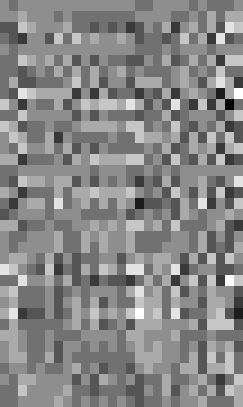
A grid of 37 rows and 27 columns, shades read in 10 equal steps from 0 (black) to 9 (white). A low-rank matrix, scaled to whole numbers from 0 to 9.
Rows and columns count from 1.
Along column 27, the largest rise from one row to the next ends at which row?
9
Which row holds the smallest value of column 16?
19
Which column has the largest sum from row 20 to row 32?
16
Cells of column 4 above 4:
21
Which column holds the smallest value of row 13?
7
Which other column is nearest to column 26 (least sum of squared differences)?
22
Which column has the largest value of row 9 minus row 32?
27
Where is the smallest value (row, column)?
10, 26
